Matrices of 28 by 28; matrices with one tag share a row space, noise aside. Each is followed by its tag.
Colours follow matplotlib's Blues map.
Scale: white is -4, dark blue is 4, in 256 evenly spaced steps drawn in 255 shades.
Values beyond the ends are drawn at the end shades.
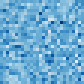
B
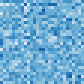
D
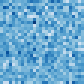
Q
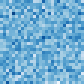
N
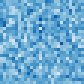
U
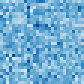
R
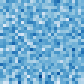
U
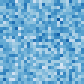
U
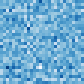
R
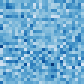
D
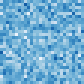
D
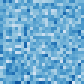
D
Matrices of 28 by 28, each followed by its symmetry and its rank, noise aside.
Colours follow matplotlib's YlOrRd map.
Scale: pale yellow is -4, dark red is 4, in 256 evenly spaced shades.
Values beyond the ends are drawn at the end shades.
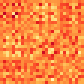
symmetric, rank four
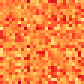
antisymmetric, rank eight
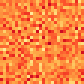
antisymmetric, rank eight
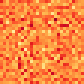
no symmetry, rank eight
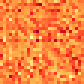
antisymmetric, rank eight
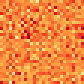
no symmetry, rank six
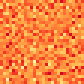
no symmetry, rank eight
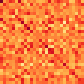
symmetric, rank four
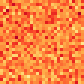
no symmetry, rank eight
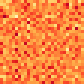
no symmetry, rank eight
